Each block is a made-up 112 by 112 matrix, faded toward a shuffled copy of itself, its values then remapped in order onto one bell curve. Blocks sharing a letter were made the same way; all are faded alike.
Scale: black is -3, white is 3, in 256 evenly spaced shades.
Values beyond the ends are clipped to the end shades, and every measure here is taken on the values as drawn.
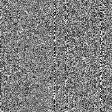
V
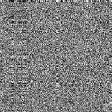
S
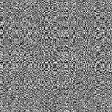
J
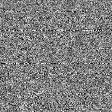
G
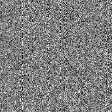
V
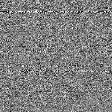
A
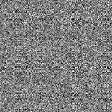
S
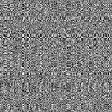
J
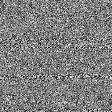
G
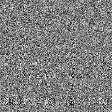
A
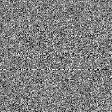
A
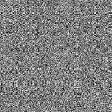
S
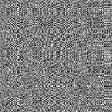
J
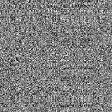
S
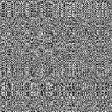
J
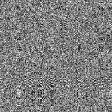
S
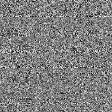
A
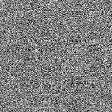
S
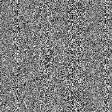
V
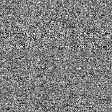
G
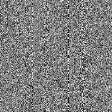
V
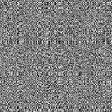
J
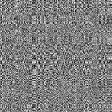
J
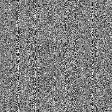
V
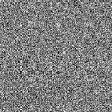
S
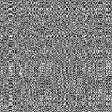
J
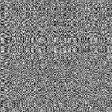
J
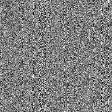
V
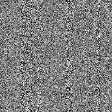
V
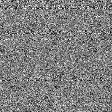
G
